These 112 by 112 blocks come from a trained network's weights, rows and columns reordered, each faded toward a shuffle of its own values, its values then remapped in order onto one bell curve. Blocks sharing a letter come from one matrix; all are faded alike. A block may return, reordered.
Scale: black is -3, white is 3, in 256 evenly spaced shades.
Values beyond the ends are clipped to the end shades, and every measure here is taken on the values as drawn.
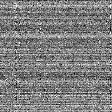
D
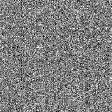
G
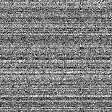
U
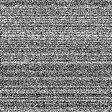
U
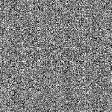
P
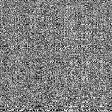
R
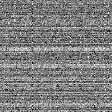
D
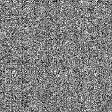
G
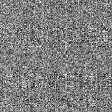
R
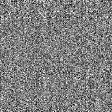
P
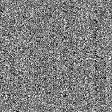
G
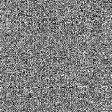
P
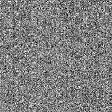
G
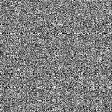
G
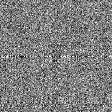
G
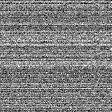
U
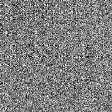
R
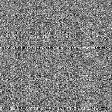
R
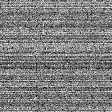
U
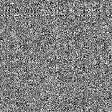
G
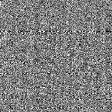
R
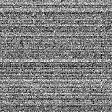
U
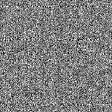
P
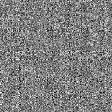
P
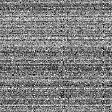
D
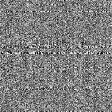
R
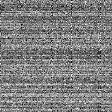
D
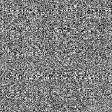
R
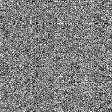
G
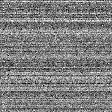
U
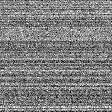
U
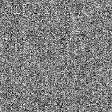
P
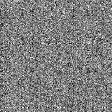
G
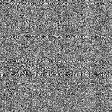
R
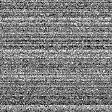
U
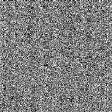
P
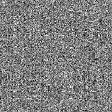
P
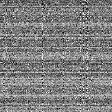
D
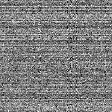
D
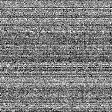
U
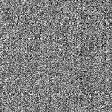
G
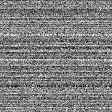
U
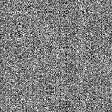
G
